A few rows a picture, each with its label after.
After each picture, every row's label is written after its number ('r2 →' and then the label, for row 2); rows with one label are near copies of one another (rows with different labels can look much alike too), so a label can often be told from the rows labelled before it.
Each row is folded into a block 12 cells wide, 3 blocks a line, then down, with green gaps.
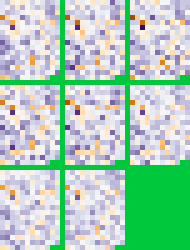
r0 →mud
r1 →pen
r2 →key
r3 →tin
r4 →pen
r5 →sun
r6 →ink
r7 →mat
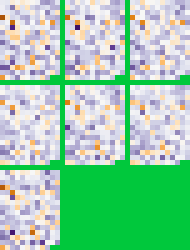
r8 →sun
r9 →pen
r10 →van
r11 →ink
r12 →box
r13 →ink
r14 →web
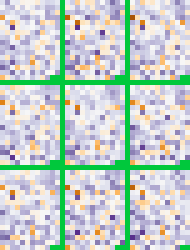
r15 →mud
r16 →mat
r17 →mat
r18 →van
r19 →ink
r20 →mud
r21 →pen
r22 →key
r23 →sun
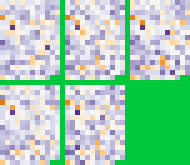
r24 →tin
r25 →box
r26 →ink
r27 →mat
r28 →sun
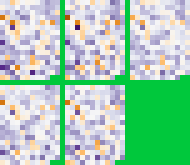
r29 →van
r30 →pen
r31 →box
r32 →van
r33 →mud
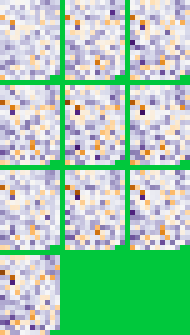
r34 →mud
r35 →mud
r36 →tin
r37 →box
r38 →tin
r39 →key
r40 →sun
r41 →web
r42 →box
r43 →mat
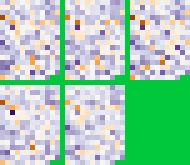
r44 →box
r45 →sun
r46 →tin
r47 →key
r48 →tin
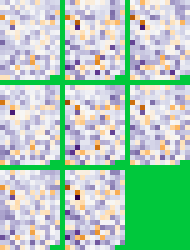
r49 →box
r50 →web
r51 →mat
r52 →pen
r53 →sun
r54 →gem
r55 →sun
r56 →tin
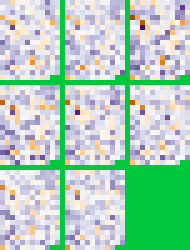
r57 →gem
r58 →key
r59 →ink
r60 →van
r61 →pen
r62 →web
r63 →sun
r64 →mud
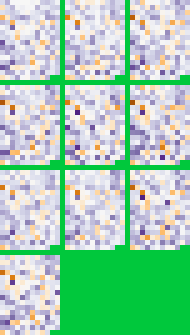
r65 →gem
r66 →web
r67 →van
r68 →pen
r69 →gem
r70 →box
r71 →sun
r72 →pen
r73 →ink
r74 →pen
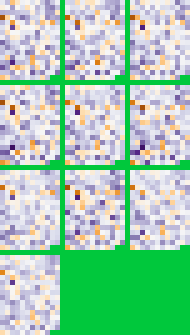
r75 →mat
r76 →van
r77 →mat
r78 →mud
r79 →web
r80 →sun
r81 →mat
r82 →pen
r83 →sun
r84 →tin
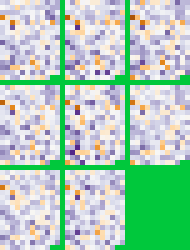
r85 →pen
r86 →van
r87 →key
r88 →box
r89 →gem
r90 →key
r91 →pen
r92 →mat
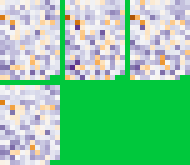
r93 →ink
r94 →gem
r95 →box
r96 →pen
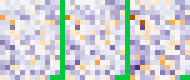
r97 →pen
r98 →sun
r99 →pen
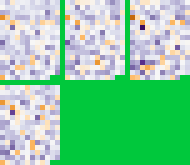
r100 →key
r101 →web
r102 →mat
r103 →ink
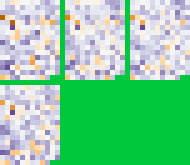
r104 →web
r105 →mat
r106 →sun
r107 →mud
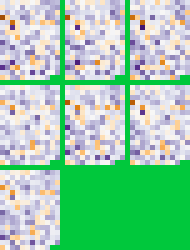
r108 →van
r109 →tin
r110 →gem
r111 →web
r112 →van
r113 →ink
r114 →van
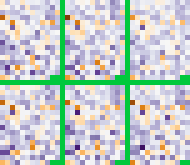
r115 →ink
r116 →mud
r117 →pen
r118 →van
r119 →sun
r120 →sun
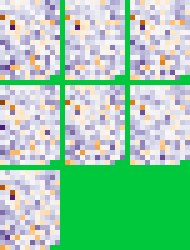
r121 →pen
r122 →pen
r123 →ink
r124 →pen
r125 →mud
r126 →ink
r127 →ink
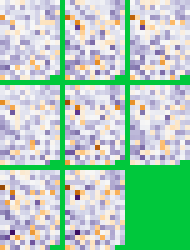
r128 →mud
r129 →box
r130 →web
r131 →box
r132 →key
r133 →ink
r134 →sun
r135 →mat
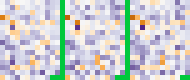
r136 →tin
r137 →mud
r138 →web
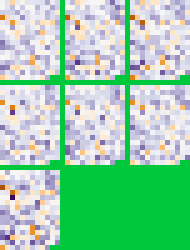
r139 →box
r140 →mat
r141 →key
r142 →pen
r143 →ink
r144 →key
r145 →ink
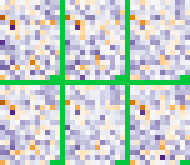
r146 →key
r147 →box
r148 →tin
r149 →key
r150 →web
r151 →van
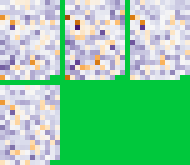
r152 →web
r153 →sun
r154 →box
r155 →gem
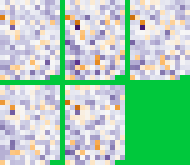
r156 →key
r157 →gem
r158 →mat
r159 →pen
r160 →van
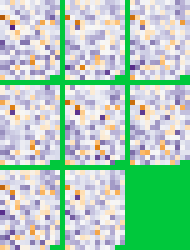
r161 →box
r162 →van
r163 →tin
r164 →ink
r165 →ink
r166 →pen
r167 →gem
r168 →tin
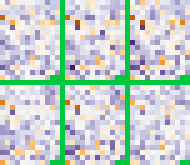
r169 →van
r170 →web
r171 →van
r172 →mud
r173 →mud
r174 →mat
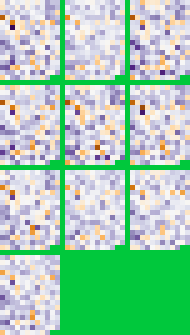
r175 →pen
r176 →mud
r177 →tin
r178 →tin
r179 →web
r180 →pen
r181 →ink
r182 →sun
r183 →van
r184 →box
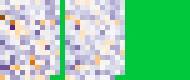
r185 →pen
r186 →tin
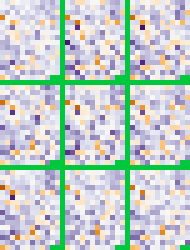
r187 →sun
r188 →gem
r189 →tin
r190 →mat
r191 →pen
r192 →gem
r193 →key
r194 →box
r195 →mud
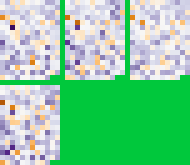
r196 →box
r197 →sun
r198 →van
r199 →sun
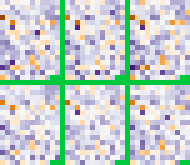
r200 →sun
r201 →gem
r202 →van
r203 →van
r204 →mat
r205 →pen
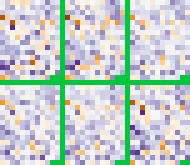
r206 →web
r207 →mat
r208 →van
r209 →gem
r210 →van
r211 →key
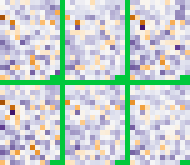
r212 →mud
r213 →sun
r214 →pen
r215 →pen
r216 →mat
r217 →van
